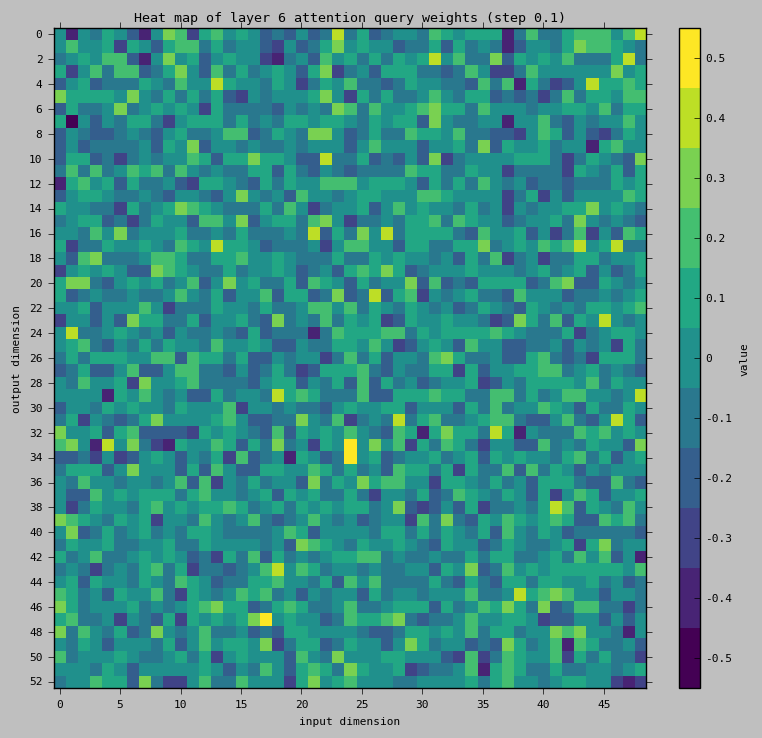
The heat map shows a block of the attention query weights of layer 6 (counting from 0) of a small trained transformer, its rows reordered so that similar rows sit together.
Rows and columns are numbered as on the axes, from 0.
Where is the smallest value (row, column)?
7, 1
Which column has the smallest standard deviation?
39
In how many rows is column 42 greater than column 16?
24
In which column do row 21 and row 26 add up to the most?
26
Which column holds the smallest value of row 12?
0
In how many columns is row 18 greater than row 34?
22
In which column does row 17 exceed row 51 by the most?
35
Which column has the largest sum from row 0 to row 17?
31
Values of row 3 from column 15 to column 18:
0.1 -0.1 0 0.1
